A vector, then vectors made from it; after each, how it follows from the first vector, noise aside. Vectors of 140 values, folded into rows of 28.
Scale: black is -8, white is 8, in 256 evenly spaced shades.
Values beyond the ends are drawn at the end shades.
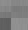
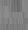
wrapped around, shrunk.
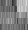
reversed, negated, scaled up.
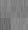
shrunk.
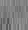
partly zeroed.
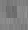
wrapped around, shrunk.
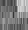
reversed, negated, scaled up.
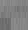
shrunk.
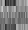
wrapped around, scaled up.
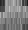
wrapped around, scaled up.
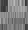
wrapped around, scaled up.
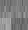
negated.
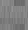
wrapped around, shrunk.
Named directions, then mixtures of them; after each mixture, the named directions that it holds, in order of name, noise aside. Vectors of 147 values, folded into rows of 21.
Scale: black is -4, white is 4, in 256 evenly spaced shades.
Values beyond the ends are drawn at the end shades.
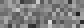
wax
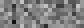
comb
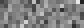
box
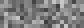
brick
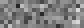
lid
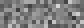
brick, comb, wax.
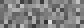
box, lid, wax.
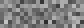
brick, lid, wax.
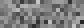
lid, wax.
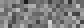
comb, wax.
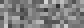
brick.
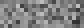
lid.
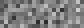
box, lid, wax.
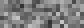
brick, wax.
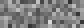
wax.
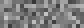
brick, comb, wax.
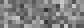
brick.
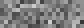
lid, wax.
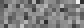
box, lid.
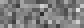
comb, lid.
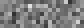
comb, lid, wax.
